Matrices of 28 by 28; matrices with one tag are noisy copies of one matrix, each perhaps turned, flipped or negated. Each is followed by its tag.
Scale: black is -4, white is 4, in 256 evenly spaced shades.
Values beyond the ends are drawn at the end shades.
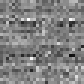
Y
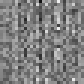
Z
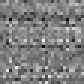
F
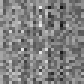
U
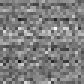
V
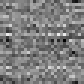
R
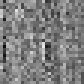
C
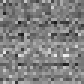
V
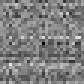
F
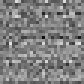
F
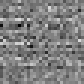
Z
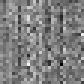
V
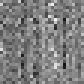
V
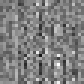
Z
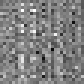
U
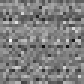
F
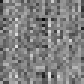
R
